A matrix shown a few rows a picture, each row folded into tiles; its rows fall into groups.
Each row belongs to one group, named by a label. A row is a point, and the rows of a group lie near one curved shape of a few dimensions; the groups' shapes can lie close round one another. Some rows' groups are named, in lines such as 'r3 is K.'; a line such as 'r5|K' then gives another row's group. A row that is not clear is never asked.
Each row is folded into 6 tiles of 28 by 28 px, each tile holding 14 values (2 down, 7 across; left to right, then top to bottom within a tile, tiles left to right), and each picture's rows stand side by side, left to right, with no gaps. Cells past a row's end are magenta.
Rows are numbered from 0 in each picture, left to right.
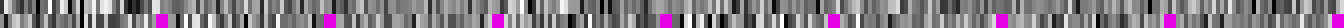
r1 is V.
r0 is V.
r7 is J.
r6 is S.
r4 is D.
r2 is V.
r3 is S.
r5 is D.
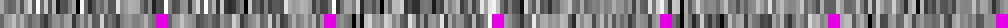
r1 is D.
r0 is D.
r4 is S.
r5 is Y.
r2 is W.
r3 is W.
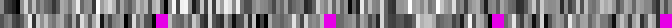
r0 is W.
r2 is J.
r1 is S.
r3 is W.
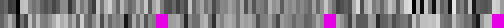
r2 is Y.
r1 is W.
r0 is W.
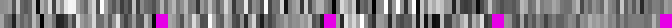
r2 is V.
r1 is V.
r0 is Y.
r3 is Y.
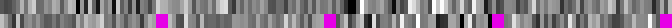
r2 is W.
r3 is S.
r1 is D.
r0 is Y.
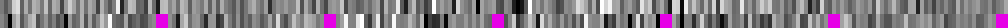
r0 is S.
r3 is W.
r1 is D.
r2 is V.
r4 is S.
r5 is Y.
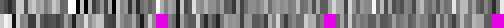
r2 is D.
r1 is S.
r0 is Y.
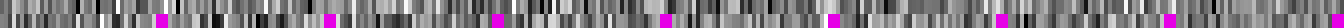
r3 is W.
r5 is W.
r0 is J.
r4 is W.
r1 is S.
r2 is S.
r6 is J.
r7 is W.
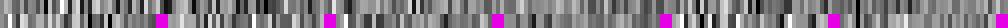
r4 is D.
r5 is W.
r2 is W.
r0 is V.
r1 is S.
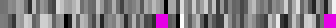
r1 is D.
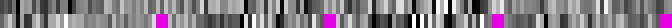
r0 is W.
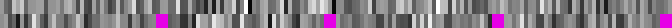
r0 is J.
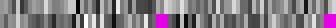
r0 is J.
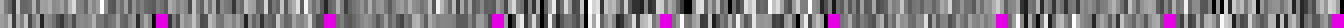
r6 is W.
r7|W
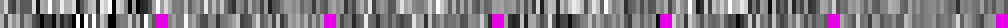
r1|D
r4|S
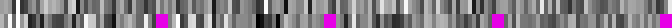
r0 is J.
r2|S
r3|D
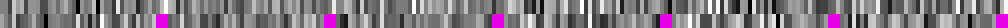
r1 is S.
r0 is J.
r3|V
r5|J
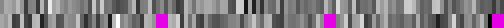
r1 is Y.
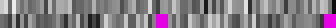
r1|V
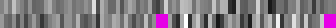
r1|D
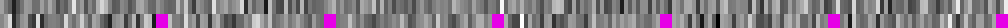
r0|W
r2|S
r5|S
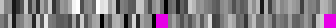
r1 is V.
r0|W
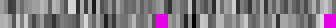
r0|Y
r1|W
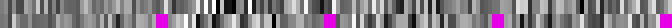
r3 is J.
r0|S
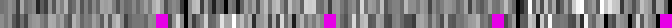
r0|W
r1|W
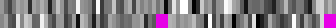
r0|V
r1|S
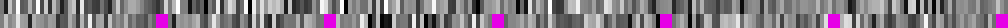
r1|V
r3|J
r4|W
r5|Y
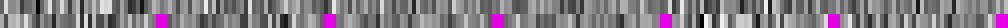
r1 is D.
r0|V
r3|S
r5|W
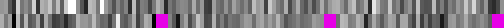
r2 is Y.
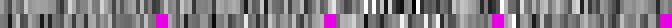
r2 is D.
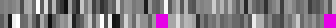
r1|S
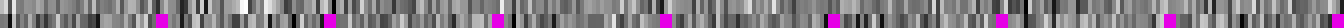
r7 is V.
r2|S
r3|S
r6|W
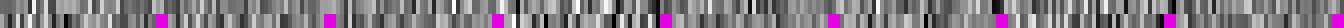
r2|J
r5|Y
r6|V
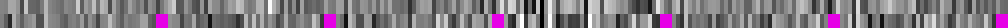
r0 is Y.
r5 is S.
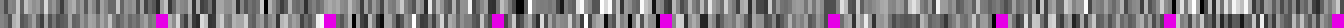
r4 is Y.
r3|W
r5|Y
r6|V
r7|S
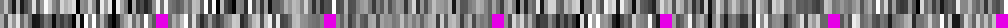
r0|J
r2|W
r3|J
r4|V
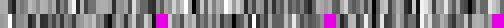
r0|W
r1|S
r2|V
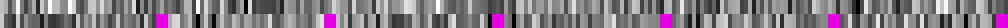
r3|S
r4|W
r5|W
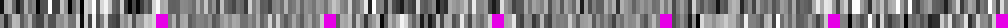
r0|V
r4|W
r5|S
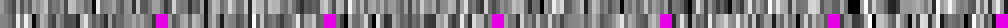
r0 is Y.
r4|W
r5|W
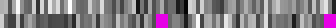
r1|W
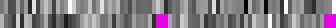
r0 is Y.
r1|J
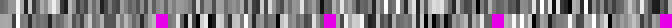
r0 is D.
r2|V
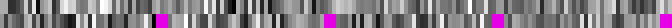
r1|D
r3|V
